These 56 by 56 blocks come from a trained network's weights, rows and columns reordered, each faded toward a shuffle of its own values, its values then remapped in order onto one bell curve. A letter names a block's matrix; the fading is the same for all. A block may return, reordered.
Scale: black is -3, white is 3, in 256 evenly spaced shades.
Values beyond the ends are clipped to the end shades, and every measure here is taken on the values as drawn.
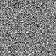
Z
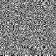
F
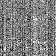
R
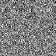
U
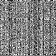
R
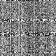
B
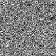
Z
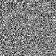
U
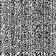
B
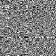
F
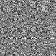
F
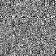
F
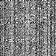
R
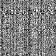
B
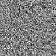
Z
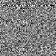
F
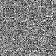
Z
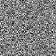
U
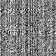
R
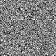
Z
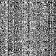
R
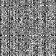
B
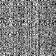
B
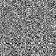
F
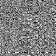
F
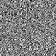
Z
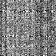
R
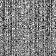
R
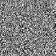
U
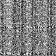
B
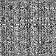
B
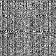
R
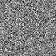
Z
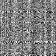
B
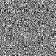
U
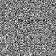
Z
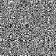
F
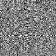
F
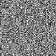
U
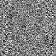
U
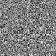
Z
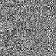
U
